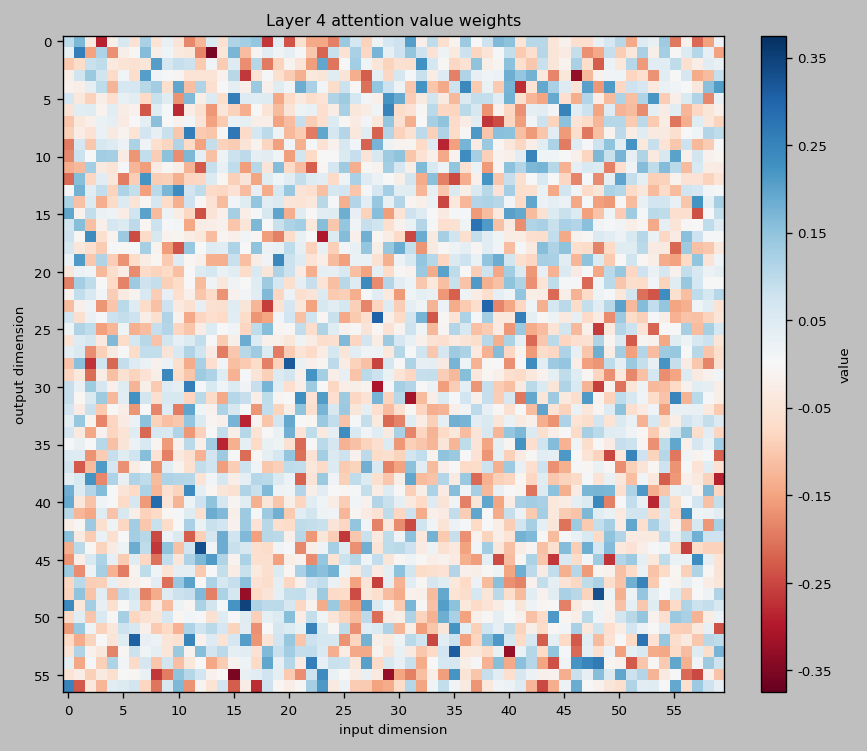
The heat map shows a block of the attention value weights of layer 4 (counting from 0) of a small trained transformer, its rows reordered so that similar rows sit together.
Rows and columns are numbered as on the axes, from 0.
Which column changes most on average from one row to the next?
11
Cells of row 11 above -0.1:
46
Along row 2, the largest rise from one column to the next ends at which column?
23
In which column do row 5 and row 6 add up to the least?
10
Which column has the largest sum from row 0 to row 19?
40
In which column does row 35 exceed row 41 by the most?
55
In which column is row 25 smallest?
48
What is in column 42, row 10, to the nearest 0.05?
0.25
